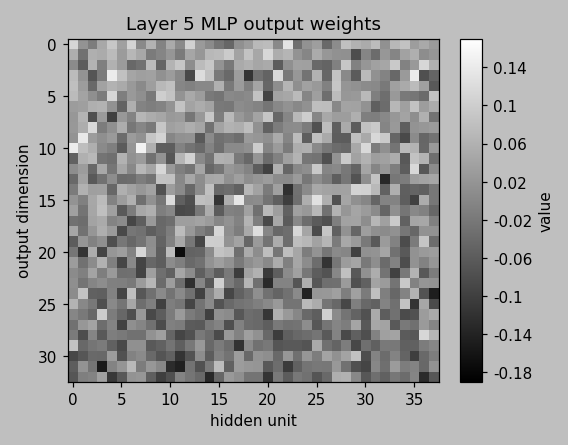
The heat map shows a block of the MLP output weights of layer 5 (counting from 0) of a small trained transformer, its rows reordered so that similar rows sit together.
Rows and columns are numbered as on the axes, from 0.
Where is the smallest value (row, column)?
20, 11
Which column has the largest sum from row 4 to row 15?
1
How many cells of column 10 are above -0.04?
26
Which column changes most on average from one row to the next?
29
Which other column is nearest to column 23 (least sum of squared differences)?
19
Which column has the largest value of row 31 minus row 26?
6
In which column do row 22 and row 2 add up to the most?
28
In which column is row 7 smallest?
4
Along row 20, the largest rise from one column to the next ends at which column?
2
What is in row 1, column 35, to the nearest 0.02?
0.06
